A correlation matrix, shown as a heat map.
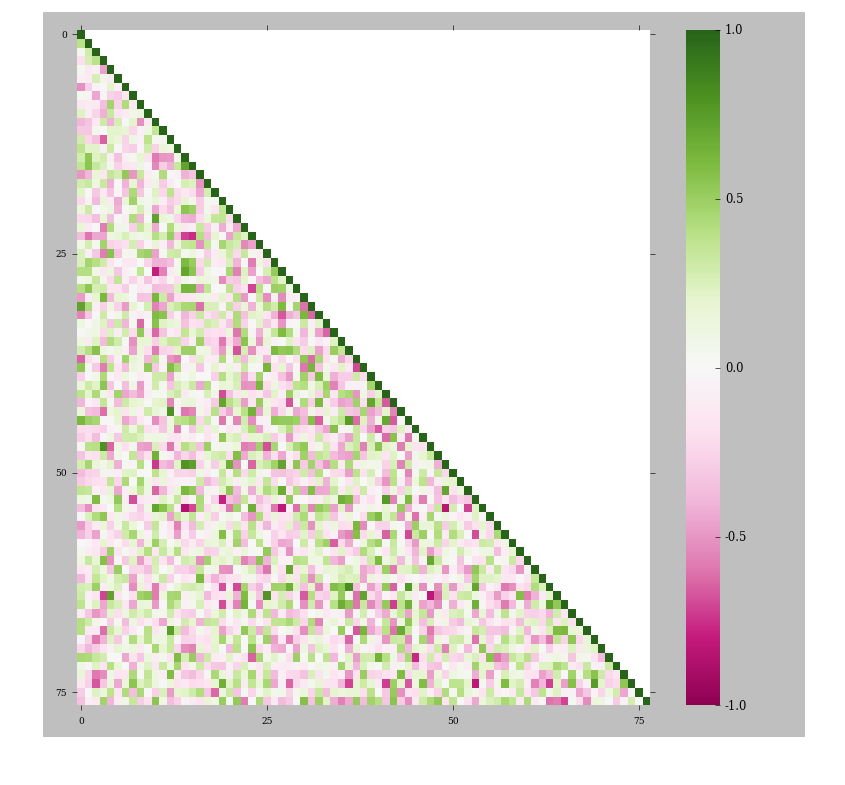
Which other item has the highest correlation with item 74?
69
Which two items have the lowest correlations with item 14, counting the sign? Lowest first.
54, 23
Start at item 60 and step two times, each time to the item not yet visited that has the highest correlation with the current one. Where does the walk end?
3
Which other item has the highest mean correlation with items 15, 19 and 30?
42
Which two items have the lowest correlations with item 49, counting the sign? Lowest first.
54, 10
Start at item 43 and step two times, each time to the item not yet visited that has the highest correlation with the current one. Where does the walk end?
68
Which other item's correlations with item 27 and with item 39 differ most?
32
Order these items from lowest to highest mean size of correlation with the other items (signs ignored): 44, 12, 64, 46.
46, 12, 64, 44
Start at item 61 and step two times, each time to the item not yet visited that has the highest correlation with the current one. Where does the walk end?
63
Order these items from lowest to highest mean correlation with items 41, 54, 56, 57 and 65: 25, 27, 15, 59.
15, 27, 25, 59
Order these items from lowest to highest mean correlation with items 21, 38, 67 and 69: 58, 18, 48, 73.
48, 58, 18, 73
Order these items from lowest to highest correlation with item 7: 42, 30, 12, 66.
30, 12, 42, 66
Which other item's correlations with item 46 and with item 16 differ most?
53
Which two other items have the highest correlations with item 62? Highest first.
16, 53
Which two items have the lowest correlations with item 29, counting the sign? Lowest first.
23, 54
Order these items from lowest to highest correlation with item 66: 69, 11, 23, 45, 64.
11, 45, 64, 23, 69
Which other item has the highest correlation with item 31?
0
